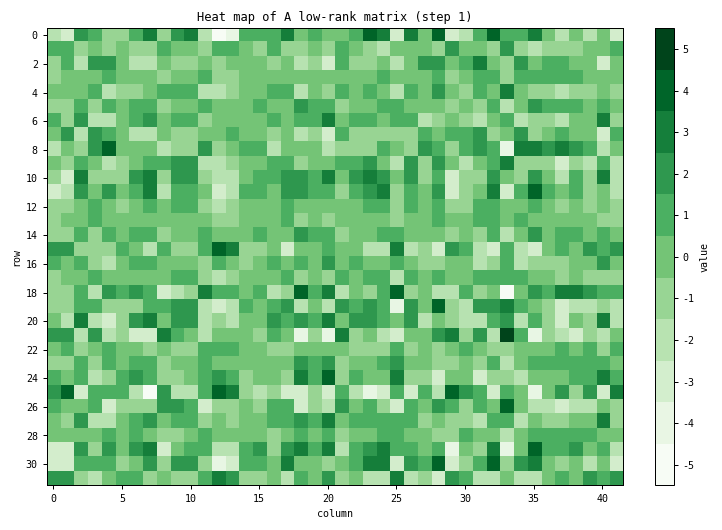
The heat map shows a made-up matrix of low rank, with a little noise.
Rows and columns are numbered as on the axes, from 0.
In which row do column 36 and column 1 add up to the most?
25
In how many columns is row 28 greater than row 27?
15
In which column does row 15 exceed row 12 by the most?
12
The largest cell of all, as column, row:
33, 21
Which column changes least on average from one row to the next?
14
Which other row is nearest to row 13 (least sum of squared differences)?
17
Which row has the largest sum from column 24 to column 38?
8
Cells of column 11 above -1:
17
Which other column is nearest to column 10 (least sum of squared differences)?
26
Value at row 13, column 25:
-1
